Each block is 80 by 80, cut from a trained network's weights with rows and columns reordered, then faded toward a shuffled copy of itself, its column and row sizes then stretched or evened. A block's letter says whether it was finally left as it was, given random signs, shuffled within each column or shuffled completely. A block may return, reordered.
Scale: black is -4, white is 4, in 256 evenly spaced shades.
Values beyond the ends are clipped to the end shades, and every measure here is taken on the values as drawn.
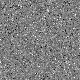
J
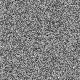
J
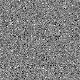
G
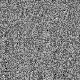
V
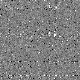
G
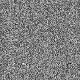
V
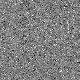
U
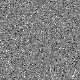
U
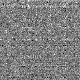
V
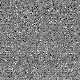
V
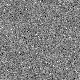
J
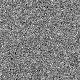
J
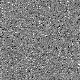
U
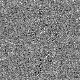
U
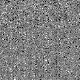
V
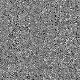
U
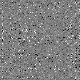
G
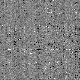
V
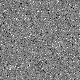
J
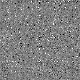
G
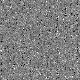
U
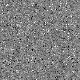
G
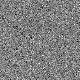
U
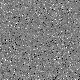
J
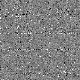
G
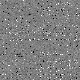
G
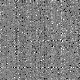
V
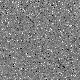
J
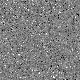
J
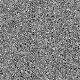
U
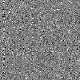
V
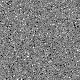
J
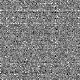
V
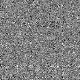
G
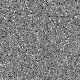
J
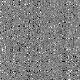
V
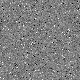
J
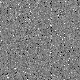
U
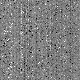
U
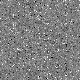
U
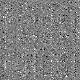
V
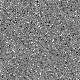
J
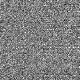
V
